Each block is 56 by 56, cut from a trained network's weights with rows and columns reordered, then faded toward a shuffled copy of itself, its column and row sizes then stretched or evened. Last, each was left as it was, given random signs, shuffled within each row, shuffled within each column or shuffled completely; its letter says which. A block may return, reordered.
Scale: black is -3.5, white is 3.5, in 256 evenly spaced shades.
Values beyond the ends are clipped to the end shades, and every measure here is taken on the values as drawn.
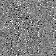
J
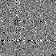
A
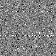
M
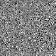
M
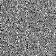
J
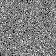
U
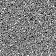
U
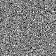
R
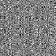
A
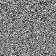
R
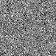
M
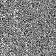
J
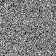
U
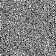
J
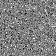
U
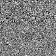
R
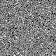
U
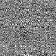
A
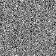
M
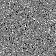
U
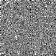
M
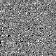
M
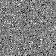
U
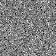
J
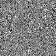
J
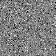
J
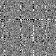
A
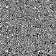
M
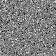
U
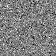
U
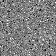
U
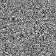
M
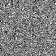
U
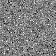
U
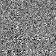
M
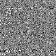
M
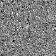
J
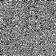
R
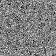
U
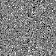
J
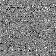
R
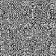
A
